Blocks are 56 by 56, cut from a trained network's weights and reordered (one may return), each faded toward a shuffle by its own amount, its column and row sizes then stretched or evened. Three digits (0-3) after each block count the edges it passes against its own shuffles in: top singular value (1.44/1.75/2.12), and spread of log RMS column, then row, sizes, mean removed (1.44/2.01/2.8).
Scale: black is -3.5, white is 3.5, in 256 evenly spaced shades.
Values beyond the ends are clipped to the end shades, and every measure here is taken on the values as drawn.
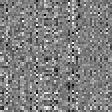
3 3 0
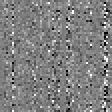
1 3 0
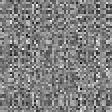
3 3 0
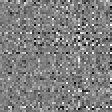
2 2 2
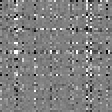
3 3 2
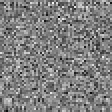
2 0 1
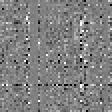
2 3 2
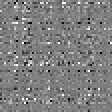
0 2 3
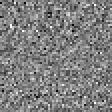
0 0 1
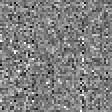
0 2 0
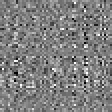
3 2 3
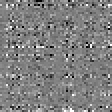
1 2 3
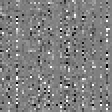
0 3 1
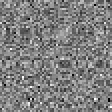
3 0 1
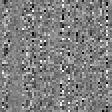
1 3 0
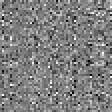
2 2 1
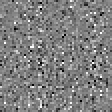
1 2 0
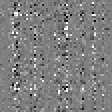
0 3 1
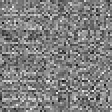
3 0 1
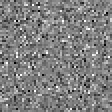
1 1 1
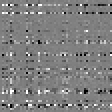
3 2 3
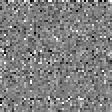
1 1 2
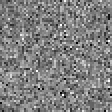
1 1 0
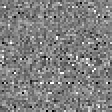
0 0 2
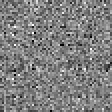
2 1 1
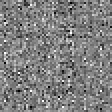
1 2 0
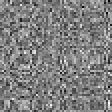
3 2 0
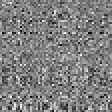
3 1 2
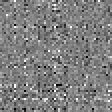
1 2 2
